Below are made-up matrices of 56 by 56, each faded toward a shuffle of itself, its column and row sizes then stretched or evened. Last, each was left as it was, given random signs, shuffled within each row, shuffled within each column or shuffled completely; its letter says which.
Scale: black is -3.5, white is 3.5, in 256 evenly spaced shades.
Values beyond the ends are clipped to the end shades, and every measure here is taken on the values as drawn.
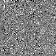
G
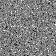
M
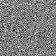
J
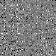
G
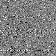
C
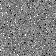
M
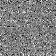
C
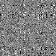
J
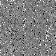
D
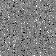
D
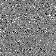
C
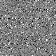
C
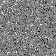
M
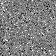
M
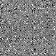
G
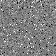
M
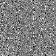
D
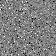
M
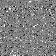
C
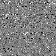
C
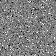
M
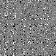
G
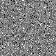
D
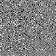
J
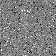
M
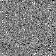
D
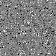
C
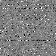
C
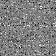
C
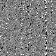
D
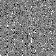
D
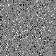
D
